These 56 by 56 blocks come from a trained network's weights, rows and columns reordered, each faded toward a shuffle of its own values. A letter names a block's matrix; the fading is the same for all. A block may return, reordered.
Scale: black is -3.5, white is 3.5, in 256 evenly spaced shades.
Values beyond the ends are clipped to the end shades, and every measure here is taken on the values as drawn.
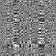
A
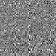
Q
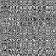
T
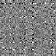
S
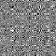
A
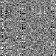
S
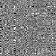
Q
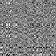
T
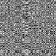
T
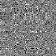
Q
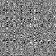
S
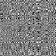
T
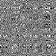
S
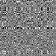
A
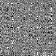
Q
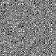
Q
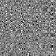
Q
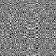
A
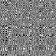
T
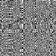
Q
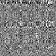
T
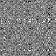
S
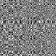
A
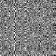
Q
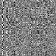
Q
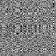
T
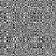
A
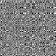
A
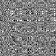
S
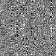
S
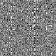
Q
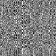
Q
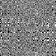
S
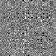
S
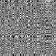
T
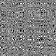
S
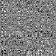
Q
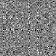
Q
